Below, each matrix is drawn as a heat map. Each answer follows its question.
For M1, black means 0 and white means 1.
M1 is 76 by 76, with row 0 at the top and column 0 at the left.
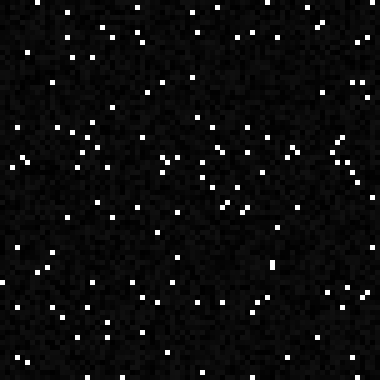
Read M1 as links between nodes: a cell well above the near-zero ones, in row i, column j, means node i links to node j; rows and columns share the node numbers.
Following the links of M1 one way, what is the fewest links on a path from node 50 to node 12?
4
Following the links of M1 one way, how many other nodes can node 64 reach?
2
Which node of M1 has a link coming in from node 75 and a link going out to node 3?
node 71
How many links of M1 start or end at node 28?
5
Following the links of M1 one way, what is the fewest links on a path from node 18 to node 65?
3
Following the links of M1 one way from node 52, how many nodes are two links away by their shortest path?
1
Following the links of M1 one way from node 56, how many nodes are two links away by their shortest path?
9
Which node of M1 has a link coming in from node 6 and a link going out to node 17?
node 27
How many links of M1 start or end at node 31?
6
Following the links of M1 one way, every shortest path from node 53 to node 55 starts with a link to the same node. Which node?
node 54
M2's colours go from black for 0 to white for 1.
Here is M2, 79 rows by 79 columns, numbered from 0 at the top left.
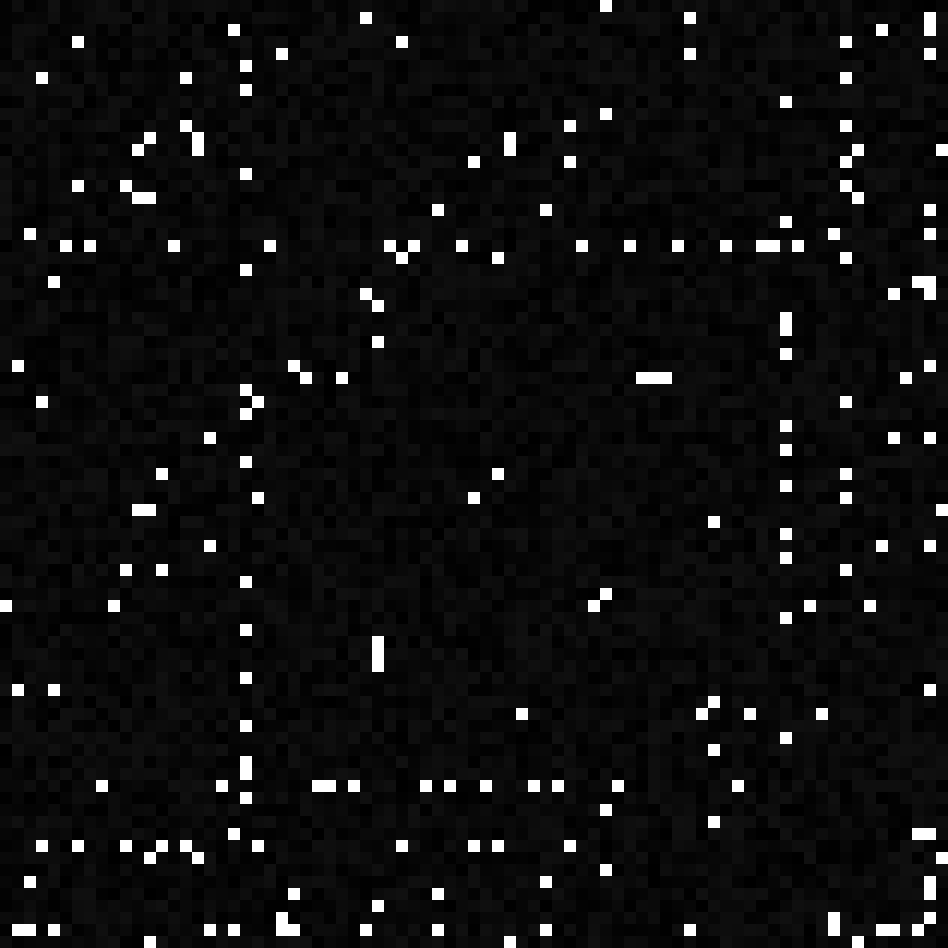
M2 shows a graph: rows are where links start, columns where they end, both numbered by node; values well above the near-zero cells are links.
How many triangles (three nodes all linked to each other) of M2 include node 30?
2
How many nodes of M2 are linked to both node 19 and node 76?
2
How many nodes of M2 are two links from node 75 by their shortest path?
5
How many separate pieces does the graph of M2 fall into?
8
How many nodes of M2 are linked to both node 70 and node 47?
2
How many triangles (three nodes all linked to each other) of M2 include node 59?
0
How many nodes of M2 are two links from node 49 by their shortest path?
4
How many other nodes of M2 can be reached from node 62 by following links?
4
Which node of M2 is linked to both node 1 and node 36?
node 77
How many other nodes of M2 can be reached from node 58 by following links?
4
